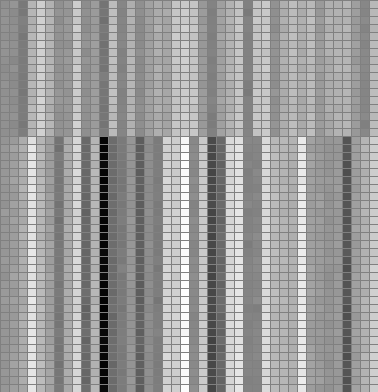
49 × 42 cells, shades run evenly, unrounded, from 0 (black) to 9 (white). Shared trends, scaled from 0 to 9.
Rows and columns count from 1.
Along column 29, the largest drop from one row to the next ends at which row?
18
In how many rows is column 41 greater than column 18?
32
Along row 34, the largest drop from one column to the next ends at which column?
12
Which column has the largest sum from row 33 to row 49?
21
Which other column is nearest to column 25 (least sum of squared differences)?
10
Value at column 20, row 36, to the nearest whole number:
7
